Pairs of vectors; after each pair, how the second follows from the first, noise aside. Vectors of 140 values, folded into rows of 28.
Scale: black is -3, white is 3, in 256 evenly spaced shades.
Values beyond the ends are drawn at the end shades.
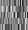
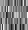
wrapped around, negated.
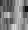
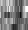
negated.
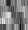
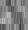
shrunk.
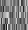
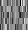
reversed, negated.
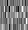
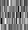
wrapped around.
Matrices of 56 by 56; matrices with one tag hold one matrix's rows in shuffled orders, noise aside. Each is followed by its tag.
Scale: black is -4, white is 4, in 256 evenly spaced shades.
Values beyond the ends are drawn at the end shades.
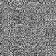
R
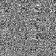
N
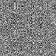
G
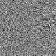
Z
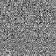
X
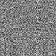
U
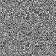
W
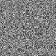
W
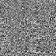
N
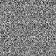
X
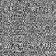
R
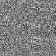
N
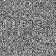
W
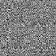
X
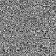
Z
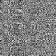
R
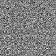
X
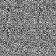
X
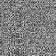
R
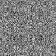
G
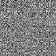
X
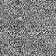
R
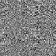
N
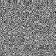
W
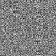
U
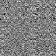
N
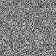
W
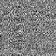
R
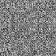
X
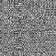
R
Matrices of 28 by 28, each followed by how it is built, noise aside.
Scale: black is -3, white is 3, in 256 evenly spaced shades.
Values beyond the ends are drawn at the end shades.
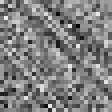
Toeplitz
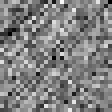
Hankel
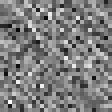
Toeplitz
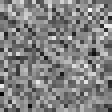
Toeplitz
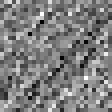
Hankel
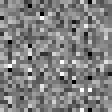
uneven columns
